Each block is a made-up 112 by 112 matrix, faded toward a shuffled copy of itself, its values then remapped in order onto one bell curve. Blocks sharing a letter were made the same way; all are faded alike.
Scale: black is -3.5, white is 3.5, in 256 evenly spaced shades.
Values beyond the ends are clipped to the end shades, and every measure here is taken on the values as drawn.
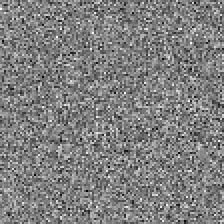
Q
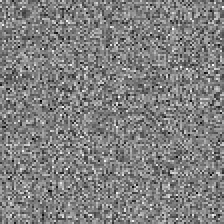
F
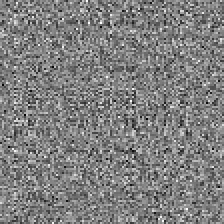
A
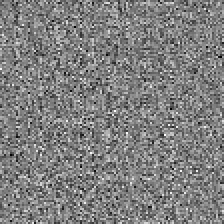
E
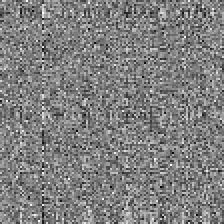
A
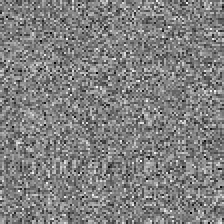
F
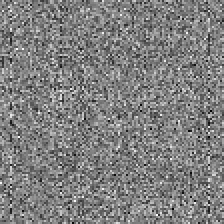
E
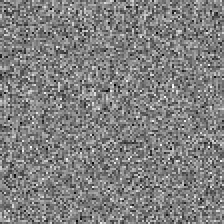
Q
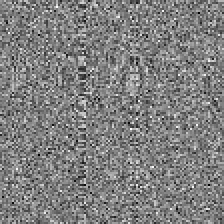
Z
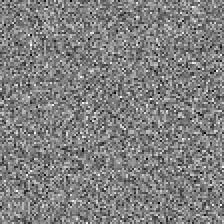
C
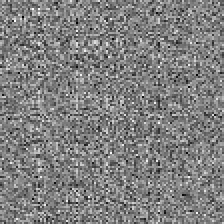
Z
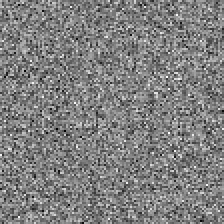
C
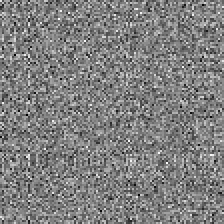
Z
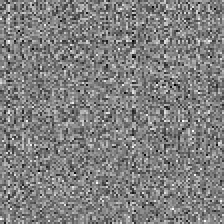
A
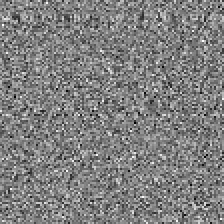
F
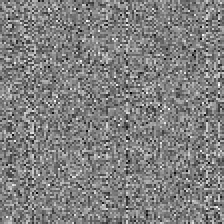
E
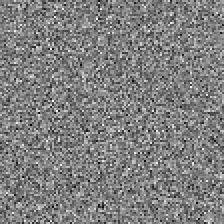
C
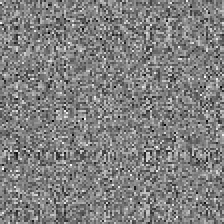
A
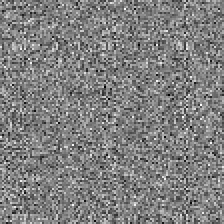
Z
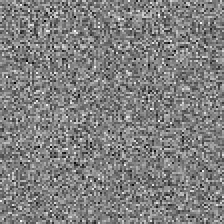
F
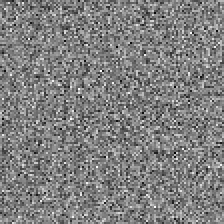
C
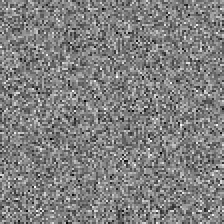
Q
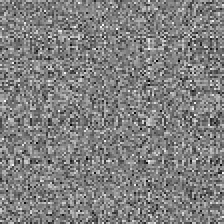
A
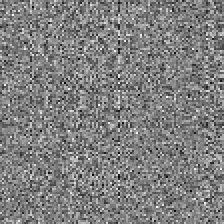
Z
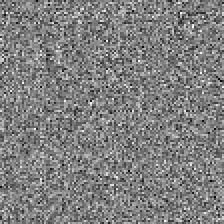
Q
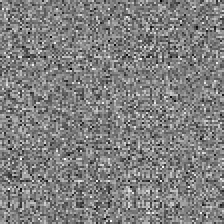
A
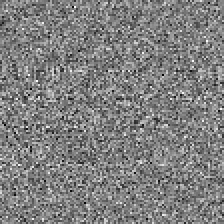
Q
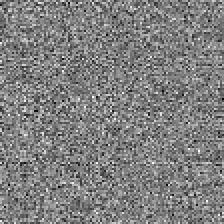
F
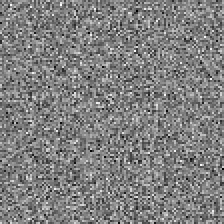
Z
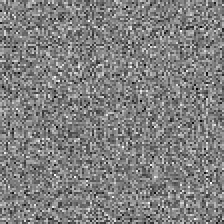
F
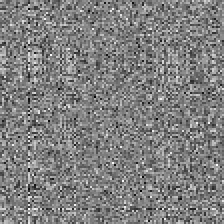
A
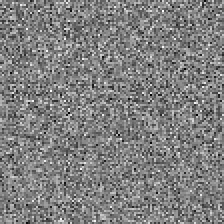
Q
